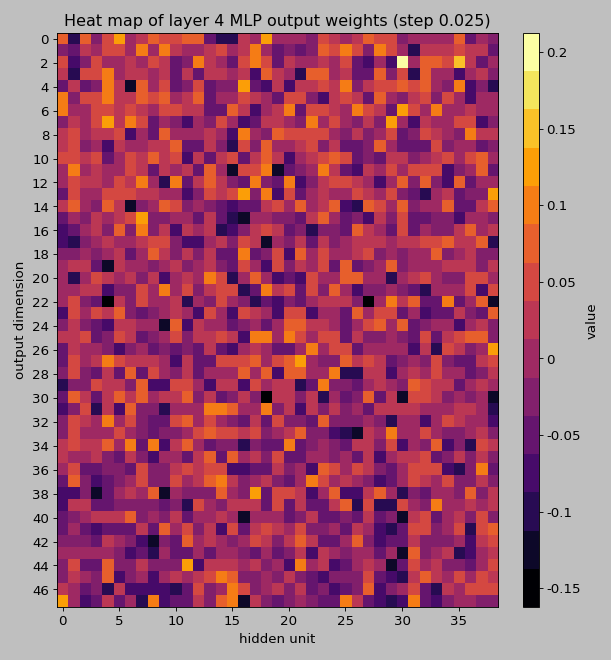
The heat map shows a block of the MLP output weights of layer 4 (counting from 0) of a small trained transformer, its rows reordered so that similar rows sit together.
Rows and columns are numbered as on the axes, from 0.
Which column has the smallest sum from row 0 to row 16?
15
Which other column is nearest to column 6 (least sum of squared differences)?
2
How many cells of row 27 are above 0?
22
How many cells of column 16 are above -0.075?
39
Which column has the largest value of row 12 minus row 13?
32
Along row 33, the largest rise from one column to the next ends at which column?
27
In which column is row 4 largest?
16
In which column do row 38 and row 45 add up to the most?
14
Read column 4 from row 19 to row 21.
-0.125 0.025 -0.075
